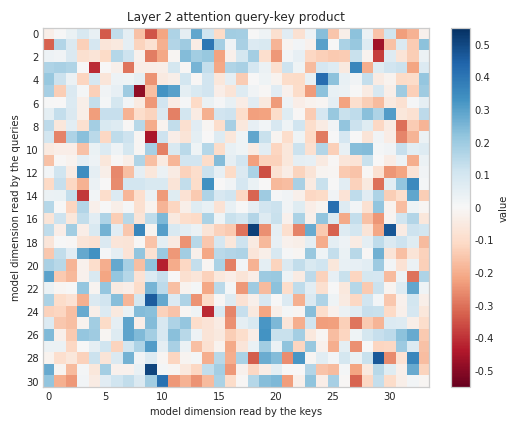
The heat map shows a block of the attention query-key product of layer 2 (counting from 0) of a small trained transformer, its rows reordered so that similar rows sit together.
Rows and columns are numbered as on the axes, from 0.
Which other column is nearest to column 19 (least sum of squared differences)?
7
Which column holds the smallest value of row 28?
18
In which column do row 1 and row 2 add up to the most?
14
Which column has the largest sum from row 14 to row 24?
9
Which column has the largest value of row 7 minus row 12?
30
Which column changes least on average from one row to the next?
2
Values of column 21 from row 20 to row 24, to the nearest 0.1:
0.1 0 -0.1 0.1 0
